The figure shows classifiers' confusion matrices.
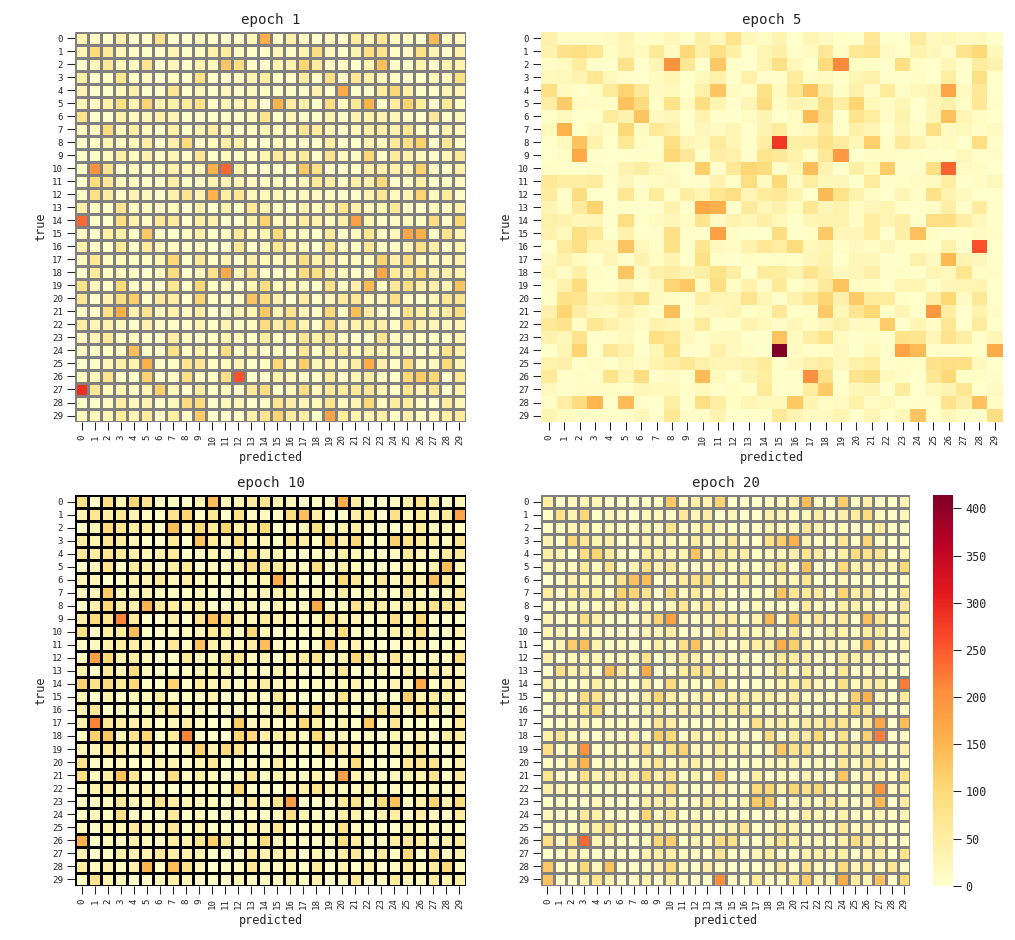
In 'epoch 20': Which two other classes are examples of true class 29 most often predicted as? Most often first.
14, 24
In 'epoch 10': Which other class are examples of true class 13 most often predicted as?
4
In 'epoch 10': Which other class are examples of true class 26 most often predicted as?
0
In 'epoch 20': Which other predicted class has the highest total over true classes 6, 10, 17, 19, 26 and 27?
3
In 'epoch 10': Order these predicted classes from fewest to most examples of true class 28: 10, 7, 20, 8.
10, 20, 8, 7
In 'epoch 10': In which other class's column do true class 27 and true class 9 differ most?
3
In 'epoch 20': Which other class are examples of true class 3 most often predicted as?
20
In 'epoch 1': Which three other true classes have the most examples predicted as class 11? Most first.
10, 18, 2
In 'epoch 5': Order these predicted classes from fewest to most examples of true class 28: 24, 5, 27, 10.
24, 27, 10, 5
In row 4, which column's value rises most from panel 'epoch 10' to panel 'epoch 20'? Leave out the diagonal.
12
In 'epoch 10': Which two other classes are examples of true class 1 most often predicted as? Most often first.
29, 17
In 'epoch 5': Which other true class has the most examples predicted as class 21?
8
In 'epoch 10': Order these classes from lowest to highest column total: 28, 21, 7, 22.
22, 28, 21, 7
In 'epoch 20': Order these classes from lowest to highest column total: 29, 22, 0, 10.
22, 0, 29, 10
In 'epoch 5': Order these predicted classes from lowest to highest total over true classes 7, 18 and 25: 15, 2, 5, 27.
2, 15, 27, 5
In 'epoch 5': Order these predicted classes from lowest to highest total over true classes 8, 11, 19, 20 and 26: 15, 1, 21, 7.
7, 1, 21, 15
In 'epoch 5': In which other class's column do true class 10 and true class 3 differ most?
26
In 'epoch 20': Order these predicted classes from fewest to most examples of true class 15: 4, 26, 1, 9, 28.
28, 1, 4, 9, 26
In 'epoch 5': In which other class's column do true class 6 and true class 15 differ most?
11
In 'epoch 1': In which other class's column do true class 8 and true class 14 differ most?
0
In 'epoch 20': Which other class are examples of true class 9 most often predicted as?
10
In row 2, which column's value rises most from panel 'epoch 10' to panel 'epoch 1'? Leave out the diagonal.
23
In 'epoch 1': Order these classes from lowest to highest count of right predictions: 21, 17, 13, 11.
11, 13, 17, 21
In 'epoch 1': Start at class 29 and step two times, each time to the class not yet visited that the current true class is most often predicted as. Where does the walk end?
22
